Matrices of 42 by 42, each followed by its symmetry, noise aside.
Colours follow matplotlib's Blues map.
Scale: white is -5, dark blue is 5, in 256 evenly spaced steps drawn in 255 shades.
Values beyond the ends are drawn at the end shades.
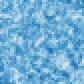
symmetric.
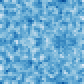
mirrored top to bottom.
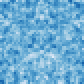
mirrored left to right.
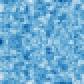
mirrored top to bottom.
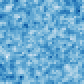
symmetric.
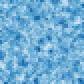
symmetric.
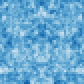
mirrored left to right.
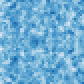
mirrored top to bottom.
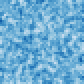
antisymmetric.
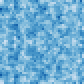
mirrored top to bottom.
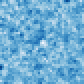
symmetric.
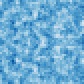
mirrored top to bottom.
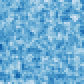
antisymmetric.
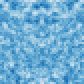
mirrored left to right.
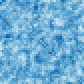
symmetric.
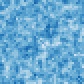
symmetric.
